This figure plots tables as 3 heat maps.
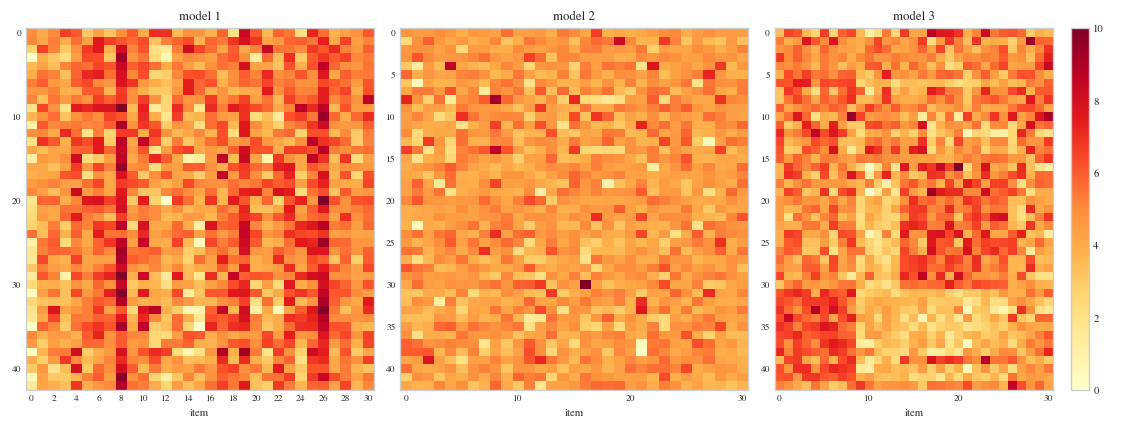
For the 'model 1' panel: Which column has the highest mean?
8
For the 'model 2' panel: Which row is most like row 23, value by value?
6
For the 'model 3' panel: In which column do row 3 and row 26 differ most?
30
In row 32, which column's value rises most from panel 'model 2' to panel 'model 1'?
8
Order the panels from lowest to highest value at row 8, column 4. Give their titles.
model 2, model 3, model 1
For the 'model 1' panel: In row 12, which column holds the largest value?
19
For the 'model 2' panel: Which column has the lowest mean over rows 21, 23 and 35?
1
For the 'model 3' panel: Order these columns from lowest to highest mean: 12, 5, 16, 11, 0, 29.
11, 12, 29, 16, 0, 5
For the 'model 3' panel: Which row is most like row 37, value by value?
40
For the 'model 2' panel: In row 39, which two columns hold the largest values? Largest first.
2, 12
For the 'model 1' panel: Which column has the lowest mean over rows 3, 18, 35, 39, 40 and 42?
0
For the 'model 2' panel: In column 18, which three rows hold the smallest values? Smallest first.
18, 8, 14
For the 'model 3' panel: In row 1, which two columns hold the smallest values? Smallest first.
17, 26
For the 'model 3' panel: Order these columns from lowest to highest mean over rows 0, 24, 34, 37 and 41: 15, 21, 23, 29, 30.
21, 15, 30, 29, 23
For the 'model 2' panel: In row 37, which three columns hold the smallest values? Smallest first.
21, 7, 15
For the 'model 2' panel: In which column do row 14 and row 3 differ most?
8
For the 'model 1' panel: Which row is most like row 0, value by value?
12
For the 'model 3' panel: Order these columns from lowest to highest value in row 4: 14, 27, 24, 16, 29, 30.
14, 27, 16, 24, 29, 30
